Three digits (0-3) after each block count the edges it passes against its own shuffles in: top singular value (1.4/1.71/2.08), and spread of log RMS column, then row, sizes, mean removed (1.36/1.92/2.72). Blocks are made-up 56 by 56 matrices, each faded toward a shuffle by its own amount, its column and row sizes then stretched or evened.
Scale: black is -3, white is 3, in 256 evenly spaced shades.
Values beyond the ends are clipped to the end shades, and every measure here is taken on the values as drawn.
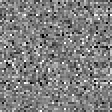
2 0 1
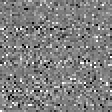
2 0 2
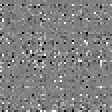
1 2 3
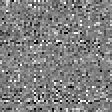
2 1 2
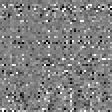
0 1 3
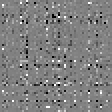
2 3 2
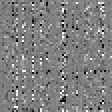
1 3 1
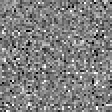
1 1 1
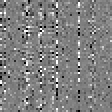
3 3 0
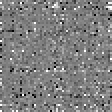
0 2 2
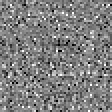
1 0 1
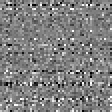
2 2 3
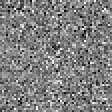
0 1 1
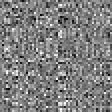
3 2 0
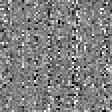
0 3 1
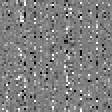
1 3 0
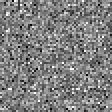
0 0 1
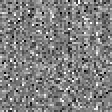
2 1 0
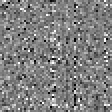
2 2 1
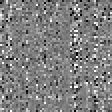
0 3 1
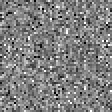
1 1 0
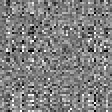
3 2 2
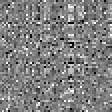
3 2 1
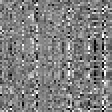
3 3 0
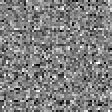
2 0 1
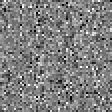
1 2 0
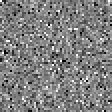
0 0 0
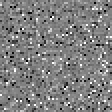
0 0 0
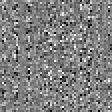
0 3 0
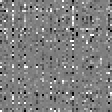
2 3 2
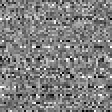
3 0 3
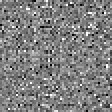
2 0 1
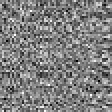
3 1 0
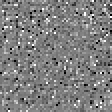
1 1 1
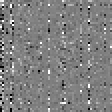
1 3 1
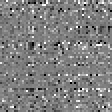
2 1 3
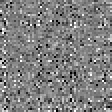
2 2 1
